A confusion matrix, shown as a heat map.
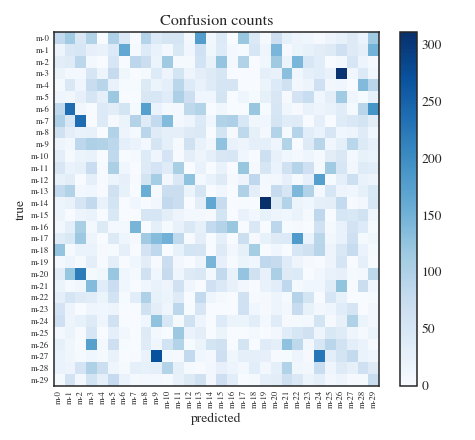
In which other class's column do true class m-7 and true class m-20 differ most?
m-5
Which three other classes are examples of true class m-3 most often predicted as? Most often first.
m-26, m-21, m-5
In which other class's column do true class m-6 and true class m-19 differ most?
m-1
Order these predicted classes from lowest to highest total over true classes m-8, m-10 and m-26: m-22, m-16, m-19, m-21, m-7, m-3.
m-7, m-16, m-19, m-21, m-22, m-3
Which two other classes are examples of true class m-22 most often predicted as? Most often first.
m-8, m-13
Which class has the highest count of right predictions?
m-14
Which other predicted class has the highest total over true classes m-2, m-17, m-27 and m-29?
m-9
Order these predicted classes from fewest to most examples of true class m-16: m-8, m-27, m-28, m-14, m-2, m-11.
m-8, m-11, m-28, m-27, m-14, m-2
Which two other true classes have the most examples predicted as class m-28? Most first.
m-4, m-6
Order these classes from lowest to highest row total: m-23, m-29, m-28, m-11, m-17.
m-23, m-29, m-28, m-11, m-17
